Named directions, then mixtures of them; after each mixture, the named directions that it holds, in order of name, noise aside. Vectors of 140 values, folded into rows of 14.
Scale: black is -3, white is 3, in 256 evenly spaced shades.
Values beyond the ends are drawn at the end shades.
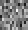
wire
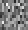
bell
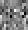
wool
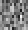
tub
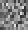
bell, wool.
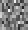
bell.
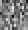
bell, tub.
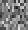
bell.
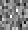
wire.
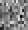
bell, tub, wool.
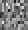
bell.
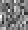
bell, wire, wool.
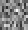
wire, wool.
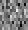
bell, wire.
